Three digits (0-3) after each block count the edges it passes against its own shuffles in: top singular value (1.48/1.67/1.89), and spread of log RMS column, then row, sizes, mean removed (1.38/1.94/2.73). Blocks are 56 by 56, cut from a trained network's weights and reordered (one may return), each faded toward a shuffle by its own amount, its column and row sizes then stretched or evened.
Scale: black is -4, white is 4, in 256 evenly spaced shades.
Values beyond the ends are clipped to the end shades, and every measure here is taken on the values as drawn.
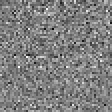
2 0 1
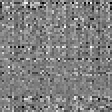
1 1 3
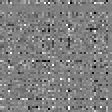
1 2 3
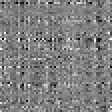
3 1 3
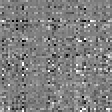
0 2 3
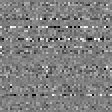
1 0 3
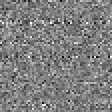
1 0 2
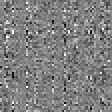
3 3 1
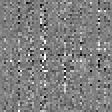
1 3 1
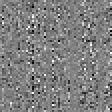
0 3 0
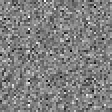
0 1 0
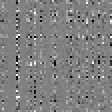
1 3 2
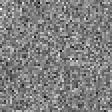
0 0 0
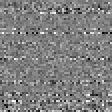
1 0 3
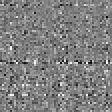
0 2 2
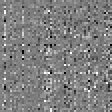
0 3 2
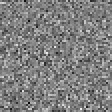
1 0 1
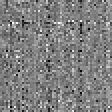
1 2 2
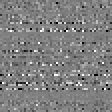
0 0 3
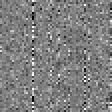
3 3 0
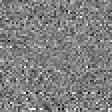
2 0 2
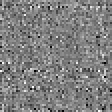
0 2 2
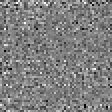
1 1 2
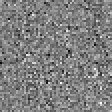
0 1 1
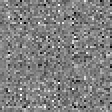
2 2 2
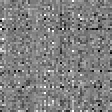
1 2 2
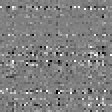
0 2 3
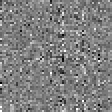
0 3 1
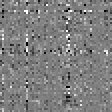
0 3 2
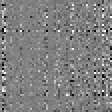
2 3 2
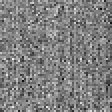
1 0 1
